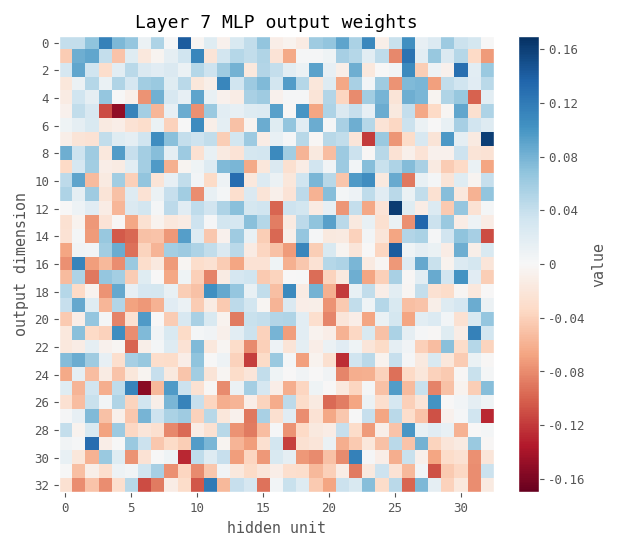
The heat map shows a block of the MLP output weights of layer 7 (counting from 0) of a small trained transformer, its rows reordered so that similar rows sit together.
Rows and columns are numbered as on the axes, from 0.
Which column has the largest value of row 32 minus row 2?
27
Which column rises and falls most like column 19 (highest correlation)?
15
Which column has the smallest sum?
21
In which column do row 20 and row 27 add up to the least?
20
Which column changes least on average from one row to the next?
24
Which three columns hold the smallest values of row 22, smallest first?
5, 14, 28
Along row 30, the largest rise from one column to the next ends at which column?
22
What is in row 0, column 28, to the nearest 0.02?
0.02
